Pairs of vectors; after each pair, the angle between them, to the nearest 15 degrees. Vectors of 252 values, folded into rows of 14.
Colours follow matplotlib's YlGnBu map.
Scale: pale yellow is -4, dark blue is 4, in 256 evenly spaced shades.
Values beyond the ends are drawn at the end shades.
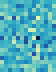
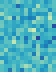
30 degrees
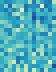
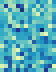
120 degrees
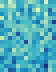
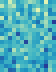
15 degrees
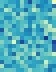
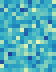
45 degrees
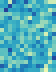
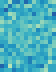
45 degrees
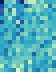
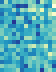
75 degrees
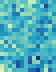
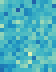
120 degrees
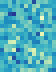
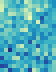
105 degrees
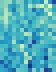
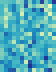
30 degrees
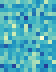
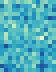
30 degrees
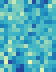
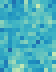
135 degrees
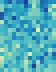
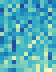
90 degrees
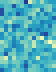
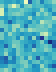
150 degrees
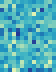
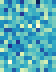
105 degrees
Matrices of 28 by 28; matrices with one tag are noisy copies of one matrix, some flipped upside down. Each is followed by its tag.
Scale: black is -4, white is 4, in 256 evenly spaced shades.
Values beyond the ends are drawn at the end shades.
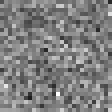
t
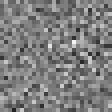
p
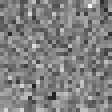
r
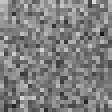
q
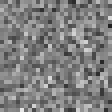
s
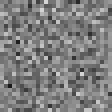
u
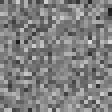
u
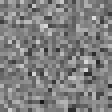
s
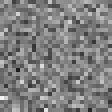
u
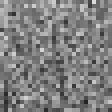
q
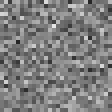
u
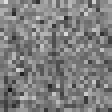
q
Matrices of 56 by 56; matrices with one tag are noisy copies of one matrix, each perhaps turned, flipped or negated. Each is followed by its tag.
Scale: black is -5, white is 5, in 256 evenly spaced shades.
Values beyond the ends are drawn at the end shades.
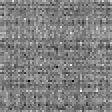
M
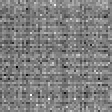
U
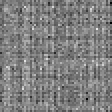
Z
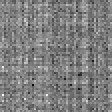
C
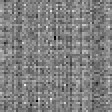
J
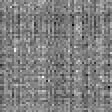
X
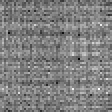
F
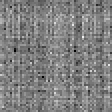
X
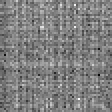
U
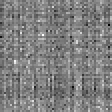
X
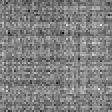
F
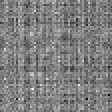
C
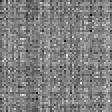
M
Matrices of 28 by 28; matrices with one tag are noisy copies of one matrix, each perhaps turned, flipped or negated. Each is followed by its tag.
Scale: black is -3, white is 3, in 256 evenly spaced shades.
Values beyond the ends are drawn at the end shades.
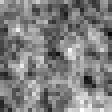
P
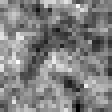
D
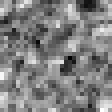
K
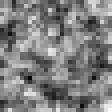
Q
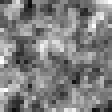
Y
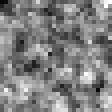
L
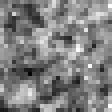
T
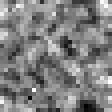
K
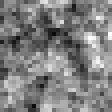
D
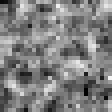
L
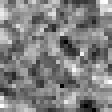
K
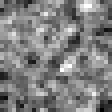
K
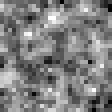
Q
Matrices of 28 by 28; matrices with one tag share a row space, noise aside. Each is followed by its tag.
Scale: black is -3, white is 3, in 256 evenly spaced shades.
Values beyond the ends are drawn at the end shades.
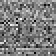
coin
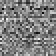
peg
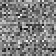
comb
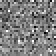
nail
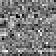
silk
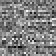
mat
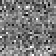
peg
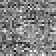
mat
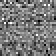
coin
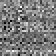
comb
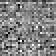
silk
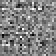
silk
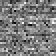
mat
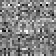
comb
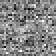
mat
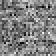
mat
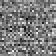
mat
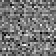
comb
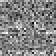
nail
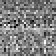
coin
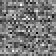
mat
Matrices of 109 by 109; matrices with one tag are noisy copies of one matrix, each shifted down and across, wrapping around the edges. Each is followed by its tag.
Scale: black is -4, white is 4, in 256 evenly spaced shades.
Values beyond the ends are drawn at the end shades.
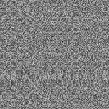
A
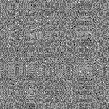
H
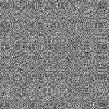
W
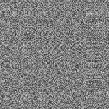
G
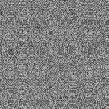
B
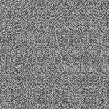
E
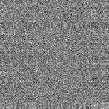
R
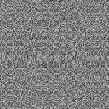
A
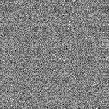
W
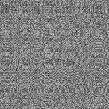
B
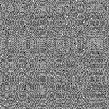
H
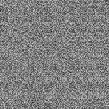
E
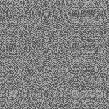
R
